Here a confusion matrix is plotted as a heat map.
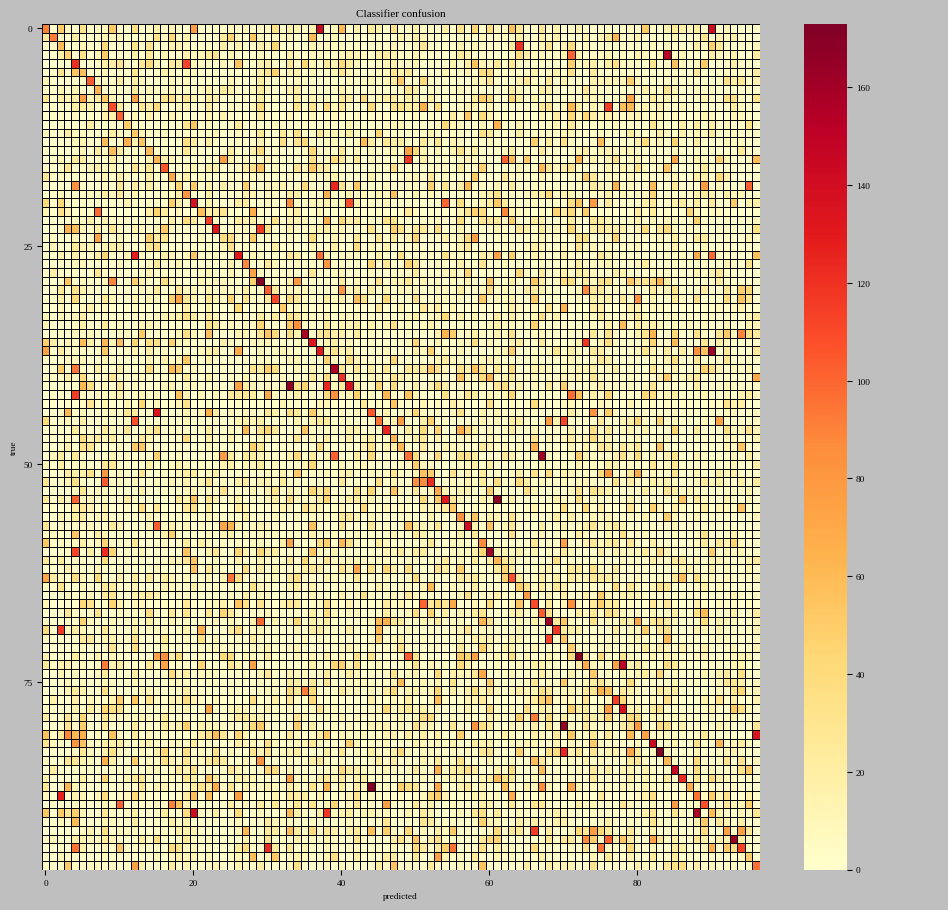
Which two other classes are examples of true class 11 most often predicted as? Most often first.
61, 20
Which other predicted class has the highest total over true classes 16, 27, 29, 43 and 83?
70
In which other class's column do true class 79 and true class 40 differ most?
66
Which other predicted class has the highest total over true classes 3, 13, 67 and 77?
84
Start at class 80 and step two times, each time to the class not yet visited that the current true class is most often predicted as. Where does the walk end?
68
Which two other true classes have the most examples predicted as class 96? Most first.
81, 40
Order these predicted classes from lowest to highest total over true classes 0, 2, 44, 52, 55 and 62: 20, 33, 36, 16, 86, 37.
16, 86, 33, 36, 20, 37
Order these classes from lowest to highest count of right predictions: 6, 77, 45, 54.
45, 6, 77, 54
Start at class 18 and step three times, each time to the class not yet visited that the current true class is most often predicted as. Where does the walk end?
19
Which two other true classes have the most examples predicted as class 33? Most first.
41, 20
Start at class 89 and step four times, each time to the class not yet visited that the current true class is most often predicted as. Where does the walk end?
49
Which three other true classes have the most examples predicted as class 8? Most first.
60, 52, 73
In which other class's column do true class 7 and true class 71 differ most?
59
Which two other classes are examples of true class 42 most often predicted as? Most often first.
4, 71
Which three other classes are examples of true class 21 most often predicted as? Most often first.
7, 62, 28
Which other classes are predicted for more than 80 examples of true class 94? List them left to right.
4, 30, 55, 75
